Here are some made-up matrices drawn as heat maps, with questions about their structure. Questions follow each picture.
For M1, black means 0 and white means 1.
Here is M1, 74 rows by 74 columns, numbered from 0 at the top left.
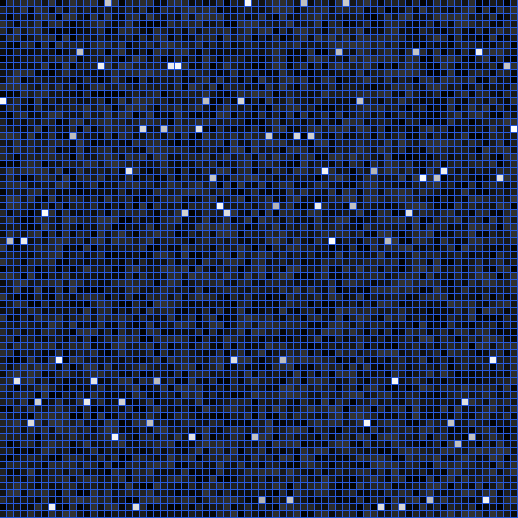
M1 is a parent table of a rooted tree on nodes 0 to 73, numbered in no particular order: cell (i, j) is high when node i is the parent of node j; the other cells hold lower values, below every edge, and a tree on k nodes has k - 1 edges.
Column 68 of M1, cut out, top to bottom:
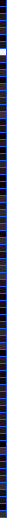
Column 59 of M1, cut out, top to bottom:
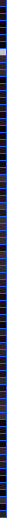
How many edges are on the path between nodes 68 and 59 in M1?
2
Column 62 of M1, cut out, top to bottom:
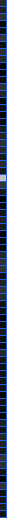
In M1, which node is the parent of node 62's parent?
9
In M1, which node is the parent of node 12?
57
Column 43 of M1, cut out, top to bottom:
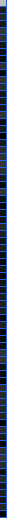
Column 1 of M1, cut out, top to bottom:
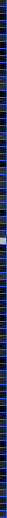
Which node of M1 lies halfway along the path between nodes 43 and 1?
14
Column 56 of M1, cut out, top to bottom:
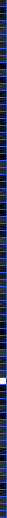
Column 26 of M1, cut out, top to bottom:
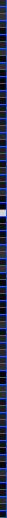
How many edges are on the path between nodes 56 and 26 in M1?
6
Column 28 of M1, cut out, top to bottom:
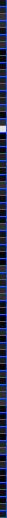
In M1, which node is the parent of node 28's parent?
24
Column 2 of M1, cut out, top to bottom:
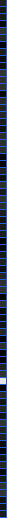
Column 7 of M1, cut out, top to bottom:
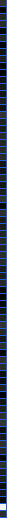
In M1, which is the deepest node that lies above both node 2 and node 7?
72
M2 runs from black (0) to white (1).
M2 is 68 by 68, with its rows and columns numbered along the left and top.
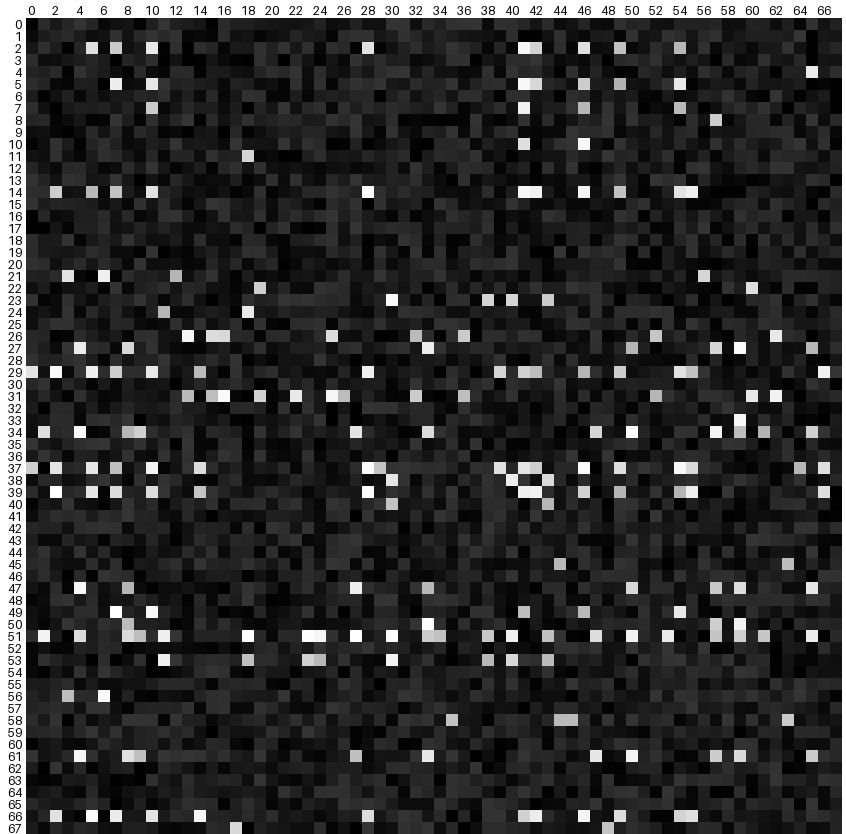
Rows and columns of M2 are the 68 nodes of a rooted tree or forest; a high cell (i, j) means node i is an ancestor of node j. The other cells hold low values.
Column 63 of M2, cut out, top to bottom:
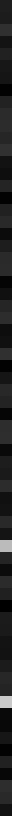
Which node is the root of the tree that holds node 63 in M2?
58
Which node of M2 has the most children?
26
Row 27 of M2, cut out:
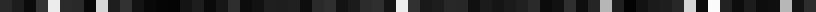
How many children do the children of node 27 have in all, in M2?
3
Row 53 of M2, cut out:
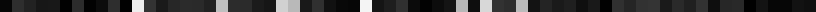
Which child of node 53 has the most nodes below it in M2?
23
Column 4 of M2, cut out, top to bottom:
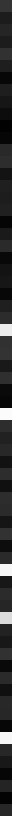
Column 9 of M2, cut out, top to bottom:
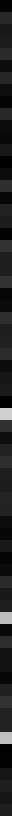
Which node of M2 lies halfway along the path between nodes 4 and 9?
47
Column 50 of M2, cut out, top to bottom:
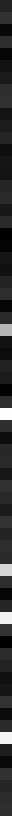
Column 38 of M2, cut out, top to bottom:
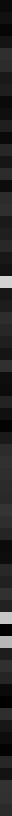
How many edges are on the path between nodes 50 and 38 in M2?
8
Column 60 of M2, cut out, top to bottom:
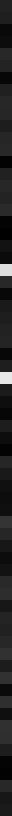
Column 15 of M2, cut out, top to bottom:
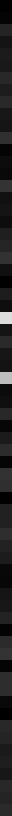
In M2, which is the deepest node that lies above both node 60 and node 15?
31
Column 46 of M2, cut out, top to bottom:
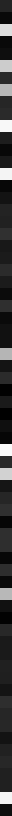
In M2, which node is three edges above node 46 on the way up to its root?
49
